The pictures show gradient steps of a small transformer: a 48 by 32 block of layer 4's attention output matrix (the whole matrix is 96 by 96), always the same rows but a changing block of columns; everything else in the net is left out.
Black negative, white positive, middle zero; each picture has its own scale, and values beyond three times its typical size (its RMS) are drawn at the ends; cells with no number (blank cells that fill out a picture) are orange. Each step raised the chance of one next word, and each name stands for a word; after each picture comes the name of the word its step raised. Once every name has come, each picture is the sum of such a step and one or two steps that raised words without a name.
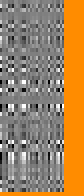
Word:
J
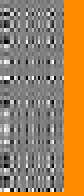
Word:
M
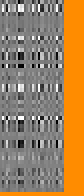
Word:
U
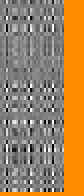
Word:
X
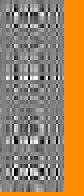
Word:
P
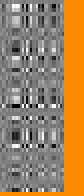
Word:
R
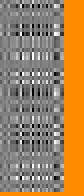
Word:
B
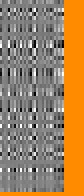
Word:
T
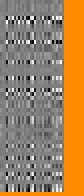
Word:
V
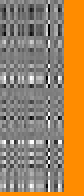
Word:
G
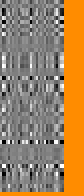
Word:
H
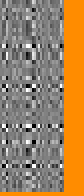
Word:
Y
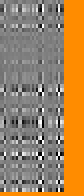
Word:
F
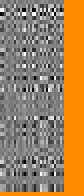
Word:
U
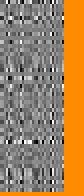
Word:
H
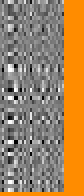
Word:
U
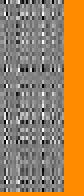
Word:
B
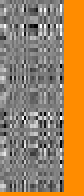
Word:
G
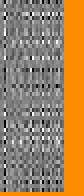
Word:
Y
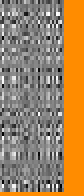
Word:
V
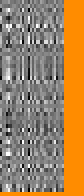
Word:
M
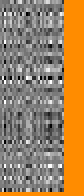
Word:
M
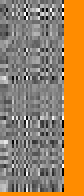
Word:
G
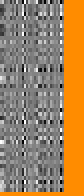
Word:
G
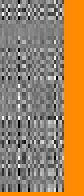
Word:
J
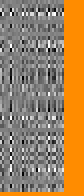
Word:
T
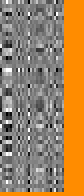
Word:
T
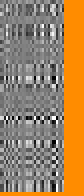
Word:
G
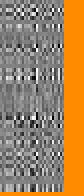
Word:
T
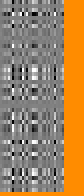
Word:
P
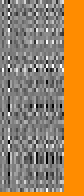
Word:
J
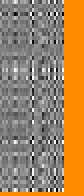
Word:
M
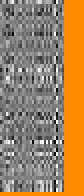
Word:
G
